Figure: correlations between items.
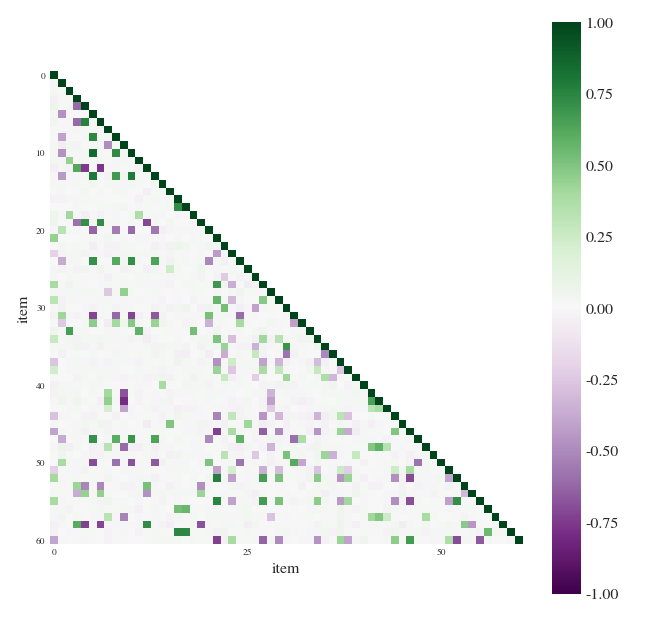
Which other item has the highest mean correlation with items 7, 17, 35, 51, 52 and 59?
16
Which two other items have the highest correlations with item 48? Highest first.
42, 41
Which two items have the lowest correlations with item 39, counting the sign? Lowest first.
36, 26
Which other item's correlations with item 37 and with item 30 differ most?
35
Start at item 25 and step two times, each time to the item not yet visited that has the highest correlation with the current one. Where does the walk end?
15
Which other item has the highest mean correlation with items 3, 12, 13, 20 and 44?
58
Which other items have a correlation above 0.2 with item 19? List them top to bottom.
4, 6, 54
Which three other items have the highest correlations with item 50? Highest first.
31, 20, 1
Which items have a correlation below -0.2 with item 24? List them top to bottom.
1, 20, 31, 50
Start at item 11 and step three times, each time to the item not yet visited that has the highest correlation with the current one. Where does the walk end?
18
